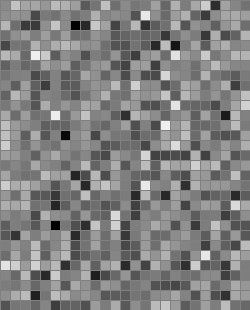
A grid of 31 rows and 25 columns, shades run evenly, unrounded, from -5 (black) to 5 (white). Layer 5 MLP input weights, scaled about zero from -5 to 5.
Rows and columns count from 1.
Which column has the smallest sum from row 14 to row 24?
14
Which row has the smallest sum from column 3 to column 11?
23
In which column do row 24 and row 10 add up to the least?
8
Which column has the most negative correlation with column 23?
9
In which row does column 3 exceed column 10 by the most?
28
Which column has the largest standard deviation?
6
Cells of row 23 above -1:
15
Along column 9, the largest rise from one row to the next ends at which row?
20
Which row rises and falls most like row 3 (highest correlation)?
18
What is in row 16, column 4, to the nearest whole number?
-1
